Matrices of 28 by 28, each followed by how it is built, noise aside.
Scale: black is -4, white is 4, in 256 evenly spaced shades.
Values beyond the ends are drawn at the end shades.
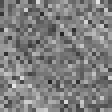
Toeplitz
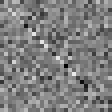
diagonal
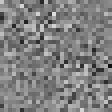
block diagonal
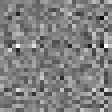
low rank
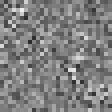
block diagonal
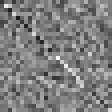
diagonal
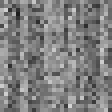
blocks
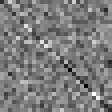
diagonal
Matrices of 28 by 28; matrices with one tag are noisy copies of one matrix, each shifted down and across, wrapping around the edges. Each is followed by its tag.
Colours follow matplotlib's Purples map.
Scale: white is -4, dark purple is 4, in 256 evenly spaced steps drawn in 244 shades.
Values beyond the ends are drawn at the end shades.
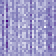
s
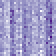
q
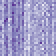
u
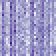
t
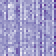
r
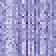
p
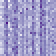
t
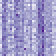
q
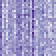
s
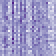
p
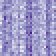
q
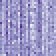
r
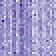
u
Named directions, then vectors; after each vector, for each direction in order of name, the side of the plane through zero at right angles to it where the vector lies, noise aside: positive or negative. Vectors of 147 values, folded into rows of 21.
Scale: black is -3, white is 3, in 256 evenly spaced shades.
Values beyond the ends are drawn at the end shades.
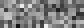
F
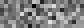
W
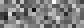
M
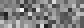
negative, positive, negative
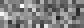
positive, negative, negative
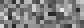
negative, negative, negative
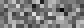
positive, positive, positive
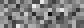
negative, negative, negative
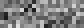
negative, positive, negative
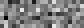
negative, positive, negative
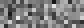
negative, negative, positive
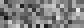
negative, positive, positive
